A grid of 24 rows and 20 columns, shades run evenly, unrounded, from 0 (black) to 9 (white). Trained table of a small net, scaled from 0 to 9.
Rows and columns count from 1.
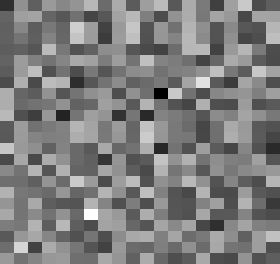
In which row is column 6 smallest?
8
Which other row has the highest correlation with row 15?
23
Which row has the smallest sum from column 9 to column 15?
11
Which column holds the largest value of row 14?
1
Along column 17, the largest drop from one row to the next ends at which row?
14
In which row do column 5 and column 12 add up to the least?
9
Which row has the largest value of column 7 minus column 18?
20
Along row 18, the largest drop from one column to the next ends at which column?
16
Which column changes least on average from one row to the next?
2
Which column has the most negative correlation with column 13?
15
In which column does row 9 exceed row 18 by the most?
13
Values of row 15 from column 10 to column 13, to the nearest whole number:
3 3 7 5
